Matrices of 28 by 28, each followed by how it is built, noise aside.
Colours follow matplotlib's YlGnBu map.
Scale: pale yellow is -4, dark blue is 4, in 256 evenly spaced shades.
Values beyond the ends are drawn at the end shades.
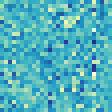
uneven columns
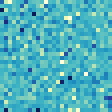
sparse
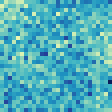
smooth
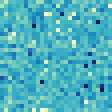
sparse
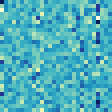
uneven columns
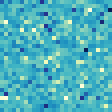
sparse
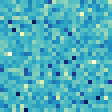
sparse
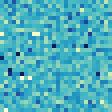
sparse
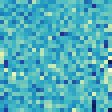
uneven columns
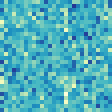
uneven columns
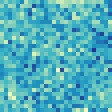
smooth
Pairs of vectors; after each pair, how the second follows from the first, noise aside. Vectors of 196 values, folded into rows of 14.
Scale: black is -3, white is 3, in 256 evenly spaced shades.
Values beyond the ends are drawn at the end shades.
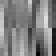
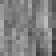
shrunk.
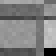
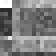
reversed, negated.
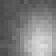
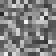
shuffled.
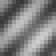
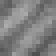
reversed, shrunk.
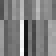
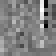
wrapped around, partly zeroed.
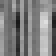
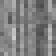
wrapped around, negated, shrunk.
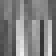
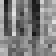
reversed, negated.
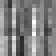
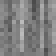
reversed, shrunk.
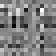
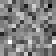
shuffled.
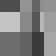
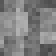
wrapped around, negated, shrunk.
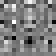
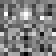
reversed, negated.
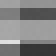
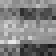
copied.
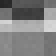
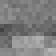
reversed, negated, shrunk.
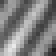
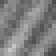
shrunk.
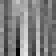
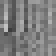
wrapped around, negated, shrunk.
